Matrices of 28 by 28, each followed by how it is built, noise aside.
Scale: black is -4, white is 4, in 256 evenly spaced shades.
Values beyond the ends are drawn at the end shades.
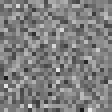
noise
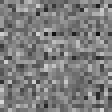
low rank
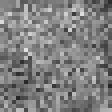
smooth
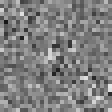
block diagonal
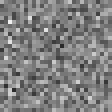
noise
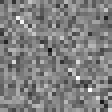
diagonal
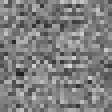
blocks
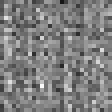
blocks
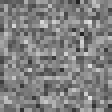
blocks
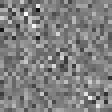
block diagonal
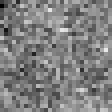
smooth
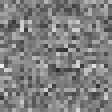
low rank
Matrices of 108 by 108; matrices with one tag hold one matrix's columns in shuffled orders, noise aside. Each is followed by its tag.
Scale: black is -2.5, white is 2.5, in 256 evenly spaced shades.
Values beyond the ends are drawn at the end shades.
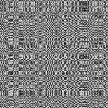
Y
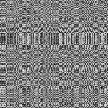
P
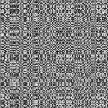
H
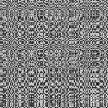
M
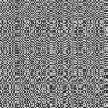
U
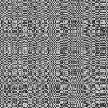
U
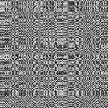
Y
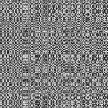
H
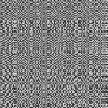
U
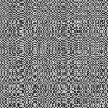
U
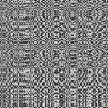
M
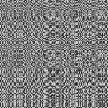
M
